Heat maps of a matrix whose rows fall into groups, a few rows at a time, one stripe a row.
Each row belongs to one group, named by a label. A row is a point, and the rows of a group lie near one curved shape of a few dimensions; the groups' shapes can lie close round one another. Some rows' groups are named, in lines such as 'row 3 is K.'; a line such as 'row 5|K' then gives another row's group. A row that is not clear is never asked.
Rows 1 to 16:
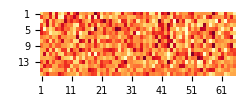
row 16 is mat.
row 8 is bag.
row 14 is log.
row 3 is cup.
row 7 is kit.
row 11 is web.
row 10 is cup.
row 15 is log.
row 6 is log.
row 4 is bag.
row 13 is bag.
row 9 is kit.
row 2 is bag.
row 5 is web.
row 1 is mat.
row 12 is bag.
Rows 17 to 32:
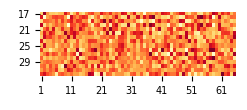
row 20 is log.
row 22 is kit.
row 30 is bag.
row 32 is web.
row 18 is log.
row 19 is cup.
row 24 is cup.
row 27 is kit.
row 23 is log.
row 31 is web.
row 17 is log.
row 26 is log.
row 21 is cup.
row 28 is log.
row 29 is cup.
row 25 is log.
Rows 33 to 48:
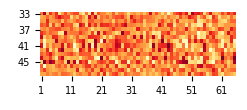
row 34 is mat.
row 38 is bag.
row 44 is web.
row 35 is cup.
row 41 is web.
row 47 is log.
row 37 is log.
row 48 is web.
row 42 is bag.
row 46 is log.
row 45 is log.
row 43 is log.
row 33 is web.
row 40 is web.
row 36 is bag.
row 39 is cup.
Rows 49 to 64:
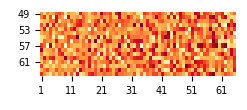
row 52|cup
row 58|cup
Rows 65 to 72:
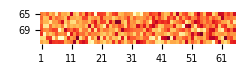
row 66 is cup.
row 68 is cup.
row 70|log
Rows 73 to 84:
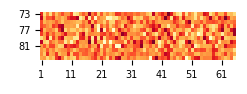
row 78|bag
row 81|kit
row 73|web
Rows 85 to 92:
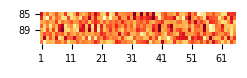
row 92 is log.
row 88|bag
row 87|web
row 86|cup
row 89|bag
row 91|web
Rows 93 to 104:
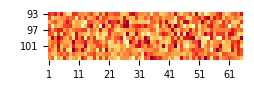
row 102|bag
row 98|cup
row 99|log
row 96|web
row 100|kit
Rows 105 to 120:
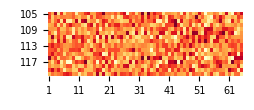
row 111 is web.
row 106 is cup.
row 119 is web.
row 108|bag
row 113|web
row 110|cup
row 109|cup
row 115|web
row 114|bag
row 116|cup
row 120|mat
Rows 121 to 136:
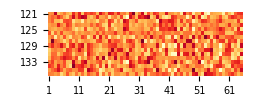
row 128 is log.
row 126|cup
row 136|cup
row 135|log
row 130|cup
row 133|kit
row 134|bag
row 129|kit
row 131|kit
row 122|kit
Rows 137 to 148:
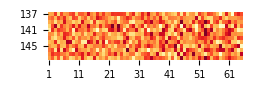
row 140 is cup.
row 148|bag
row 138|cup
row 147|kit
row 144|bag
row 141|cup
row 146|cup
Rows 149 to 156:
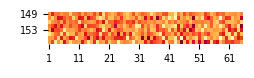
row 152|kit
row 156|bag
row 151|mat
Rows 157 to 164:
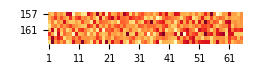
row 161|web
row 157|bag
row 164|web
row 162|cup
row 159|bag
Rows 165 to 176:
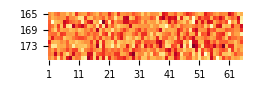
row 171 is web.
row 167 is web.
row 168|bag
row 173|cup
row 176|bag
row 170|web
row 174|web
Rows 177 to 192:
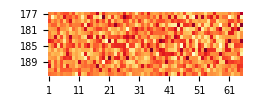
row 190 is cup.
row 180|kit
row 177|cup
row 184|web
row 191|cup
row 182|cup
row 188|kit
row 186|bag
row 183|bag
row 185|cup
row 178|web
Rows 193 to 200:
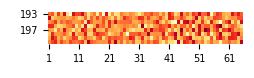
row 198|kit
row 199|log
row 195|kit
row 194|cup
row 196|log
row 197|bag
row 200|kit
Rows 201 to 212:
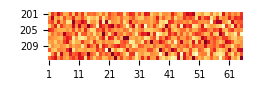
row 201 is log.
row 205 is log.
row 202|web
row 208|bag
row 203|bag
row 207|kit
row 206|mat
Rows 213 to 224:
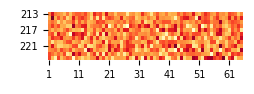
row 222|kit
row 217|kit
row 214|web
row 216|kit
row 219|kit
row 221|log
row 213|web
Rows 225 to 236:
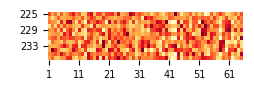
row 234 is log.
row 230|kit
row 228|bag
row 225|bag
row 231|kit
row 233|mat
